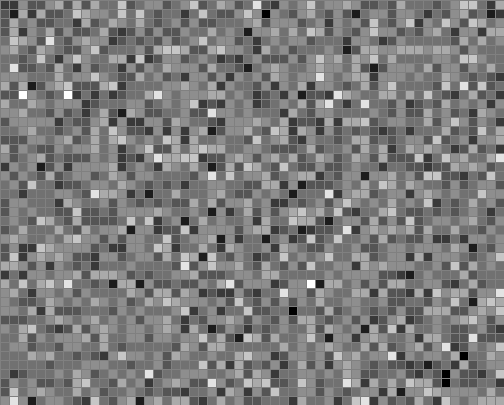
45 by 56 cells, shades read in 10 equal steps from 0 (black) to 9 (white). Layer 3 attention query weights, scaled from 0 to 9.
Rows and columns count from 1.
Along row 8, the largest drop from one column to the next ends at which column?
3
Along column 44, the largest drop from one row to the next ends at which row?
41
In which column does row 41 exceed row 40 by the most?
52
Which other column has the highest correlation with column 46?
42
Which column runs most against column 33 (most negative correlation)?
11
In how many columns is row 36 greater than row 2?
29
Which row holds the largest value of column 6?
5
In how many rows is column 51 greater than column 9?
19
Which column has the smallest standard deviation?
12
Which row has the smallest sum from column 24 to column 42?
35
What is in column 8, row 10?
7
